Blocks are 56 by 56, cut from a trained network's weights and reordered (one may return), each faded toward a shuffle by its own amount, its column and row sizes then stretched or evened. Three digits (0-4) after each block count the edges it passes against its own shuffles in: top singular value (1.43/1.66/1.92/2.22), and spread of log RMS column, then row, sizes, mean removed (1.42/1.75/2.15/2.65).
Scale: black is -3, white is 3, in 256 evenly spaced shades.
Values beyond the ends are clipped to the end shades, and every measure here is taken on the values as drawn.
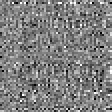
3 1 4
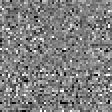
0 2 3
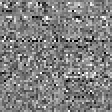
2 1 4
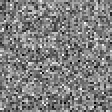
3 0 0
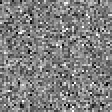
0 1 2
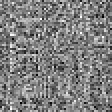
3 0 0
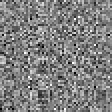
3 3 1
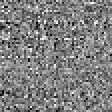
1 2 2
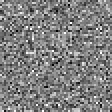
2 1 0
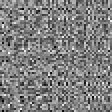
4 2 1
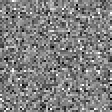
0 1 2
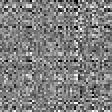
4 4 2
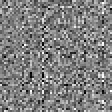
3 3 2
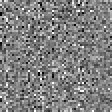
2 3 0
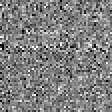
1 2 2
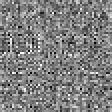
3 0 3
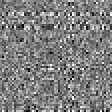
4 3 3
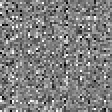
0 4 2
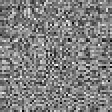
4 0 1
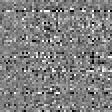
1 3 4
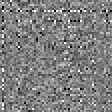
3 3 2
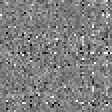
1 2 2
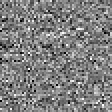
2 0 2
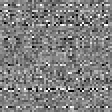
4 2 4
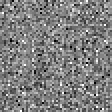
0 1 1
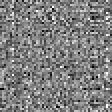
3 1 2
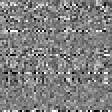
3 1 4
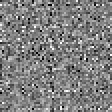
0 2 2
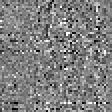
2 3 3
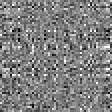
4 4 3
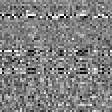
4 0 4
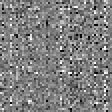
1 4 3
